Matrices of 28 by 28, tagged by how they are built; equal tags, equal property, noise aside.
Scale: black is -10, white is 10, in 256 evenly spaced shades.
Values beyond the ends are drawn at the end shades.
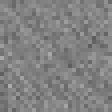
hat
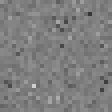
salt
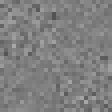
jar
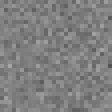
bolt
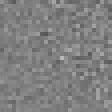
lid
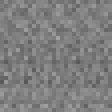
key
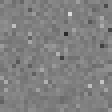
salt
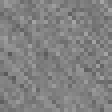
hat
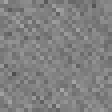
hat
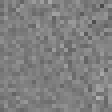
lid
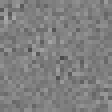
jar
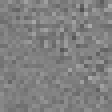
lid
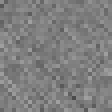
hat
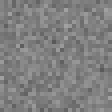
bolt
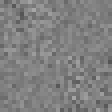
jar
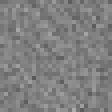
hat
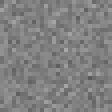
bolt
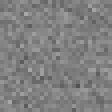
bolt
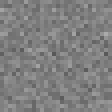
key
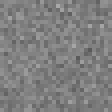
bolt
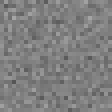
bolt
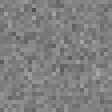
bolt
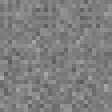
key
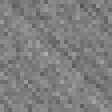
hat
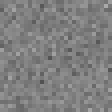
bolt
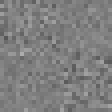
jar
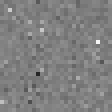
salt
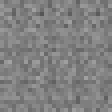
key
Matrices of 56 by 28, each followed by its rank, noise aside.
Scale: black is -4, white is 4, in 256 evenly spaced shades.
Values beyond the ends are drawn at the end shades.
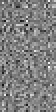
six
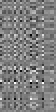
two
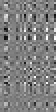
two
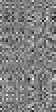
four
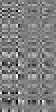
two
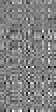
three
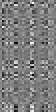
two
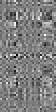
three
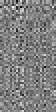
four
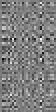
three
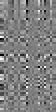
two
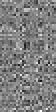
six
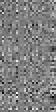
four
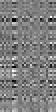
two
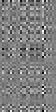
two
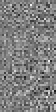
six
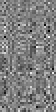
four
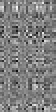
three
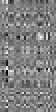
three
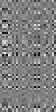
two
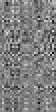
four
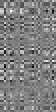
two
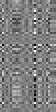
two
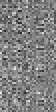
six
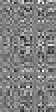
three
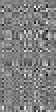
three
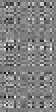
two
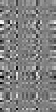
two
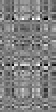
two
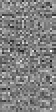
six
